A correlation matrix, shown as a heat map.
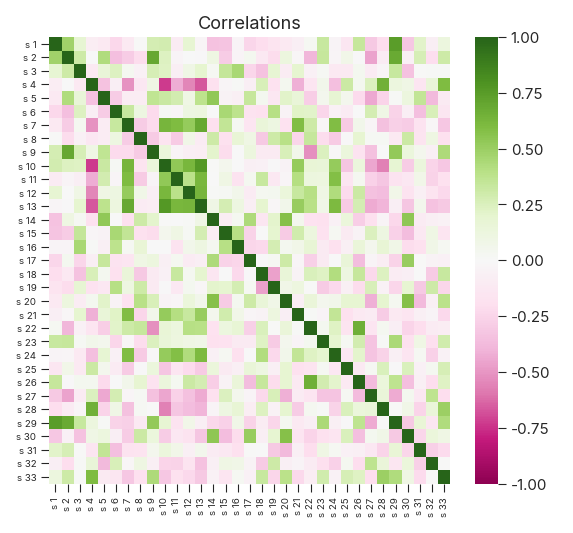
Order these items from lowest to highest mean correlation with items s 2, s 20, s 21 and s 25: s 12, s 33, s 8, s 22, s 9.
s 22, s 8, s 12, s 33, s 9
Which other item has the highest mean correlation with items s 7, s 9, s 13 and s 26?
s 10
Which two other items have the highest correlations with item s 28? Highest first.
s 4, s 33
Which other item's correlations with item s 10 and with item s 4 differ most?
s 13
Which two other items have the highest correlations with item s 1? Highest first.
s 29, s 2
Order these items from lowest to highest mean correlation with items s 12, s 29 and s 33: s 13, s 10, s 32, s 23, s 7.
s 32, s 7, s 13, s 10, s 23
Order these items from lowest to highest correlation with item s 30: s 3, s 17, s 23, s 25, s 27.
s 3, s 23, s 27, s 25, s 17
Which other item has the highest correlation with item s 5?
s 14
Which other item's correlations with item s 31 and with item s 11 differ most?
s 7
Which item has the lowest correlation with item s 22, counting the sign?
s 9
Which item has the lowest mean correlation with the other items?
s 27
